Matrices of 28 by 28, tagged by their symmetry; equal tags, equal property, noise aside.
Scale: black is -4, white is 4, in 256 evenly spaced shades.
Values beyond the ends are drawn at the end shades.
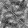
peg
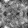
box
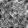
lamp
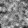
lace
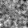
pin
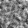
pin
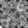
lamp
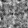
pin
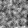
pin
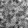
pin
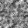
peg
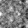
box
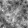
lamp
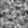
peg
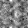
box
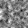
box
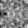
box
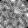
lamp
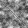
peg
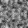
box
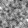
peg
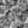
pin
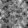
box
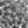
lamp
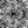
box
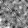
lamp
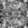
box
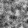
pin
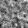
pin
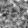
lace
